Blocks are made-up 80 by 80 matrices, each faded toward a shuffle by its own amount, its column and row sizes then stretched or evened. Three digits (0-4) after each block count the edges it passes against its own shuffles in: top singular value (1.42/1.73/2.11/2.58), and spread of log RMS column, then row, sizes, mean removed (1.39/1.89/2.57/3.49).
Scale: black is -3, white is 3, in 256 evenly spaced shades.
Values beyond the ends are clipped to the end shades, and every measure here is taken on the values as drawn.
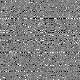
3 0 3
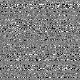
0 1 4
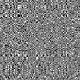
4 2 1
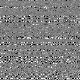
3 0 4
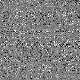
1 0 3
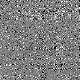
2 2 3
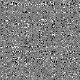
0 3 3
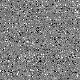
0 1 2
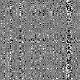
3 4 2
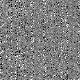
0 3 1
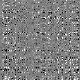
3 3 3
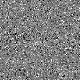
2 0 1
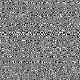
3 0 4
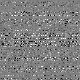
0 1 4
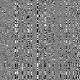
4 4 0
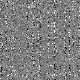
1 3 1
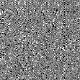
2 2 1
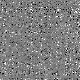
0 2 2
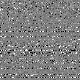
2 0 4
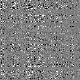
0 3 3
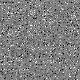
0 1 1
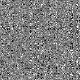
1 3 2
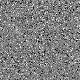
2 0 0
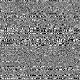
3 0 4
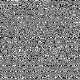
0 0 4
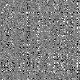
2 3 2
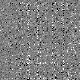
0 3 2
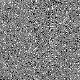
1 2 0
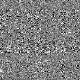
0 2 3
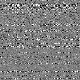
3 0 4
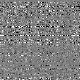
1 2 4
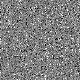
0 2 1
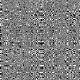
4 3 3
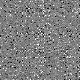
2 1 2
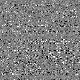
2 0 3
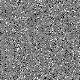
0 2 0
